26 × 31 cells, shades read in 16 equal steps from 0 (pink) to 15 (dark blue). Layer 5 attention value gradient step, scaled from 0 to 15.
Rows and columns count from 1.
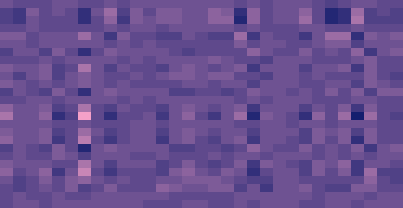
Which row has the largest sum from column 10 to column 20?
5
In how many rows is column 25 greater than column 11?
10
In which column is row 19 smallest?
20
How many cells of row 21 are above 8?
24
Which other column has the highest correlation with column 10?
26
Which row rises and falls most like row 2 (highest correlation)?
3
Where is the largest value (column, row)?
28, 15
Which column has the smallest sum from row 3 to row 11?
7
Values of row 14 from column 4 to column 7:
8 11 10 5
